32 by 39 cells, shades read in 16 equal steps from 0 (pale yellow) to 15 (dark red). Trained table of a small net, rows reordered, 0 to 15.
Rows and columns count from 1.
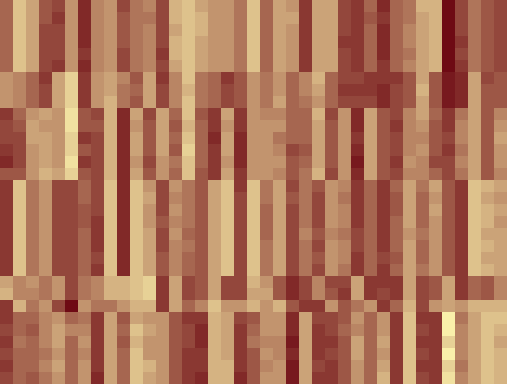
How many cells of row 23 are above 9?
14
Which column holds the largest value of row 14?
28
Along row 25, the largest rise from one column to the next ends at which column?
13
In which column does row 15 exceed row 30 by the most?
35
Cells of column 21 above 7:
17
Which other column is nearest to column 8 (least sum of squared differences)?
1
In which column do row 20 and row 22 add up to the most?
10
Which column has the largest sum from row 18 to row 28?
23
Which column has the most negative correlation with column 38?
25
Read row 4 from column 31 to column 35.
9 7 5 4 15
